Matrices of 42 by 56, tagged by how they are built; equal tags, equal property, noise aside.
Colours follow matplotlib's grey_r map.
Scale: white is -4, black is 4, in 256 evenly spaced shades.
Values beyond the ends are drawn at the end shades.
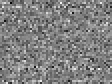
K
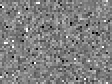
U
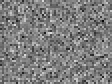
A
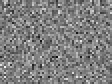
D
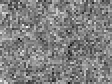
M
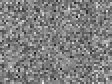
A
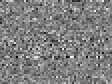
K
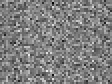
A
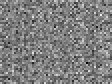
A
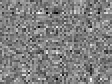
D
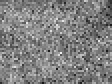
M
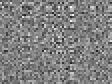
D
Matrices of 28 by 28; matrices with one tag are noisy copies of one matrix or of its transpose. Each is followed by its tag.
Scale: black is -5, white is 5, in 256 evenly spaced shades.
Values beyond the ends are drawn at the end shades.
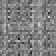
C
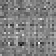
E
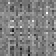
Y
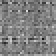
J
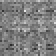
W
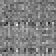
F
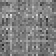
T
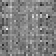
T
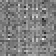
E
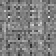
C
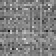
C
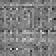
C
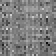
T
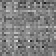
T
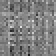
Y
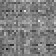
W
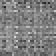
T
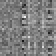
F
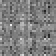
W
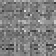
W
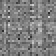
C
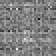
C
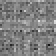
W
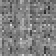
W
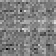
W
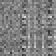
F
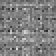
C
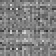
C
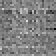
Y
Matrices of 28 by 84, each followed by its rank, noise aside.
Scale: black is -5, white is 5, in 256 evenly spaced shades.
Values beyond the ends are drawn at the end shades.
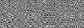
five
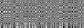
two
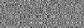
three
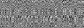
five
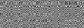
three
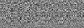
six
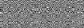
five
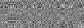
three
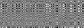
two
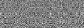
five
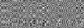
four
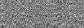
six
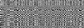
two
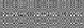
two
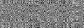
five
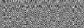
five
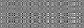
two
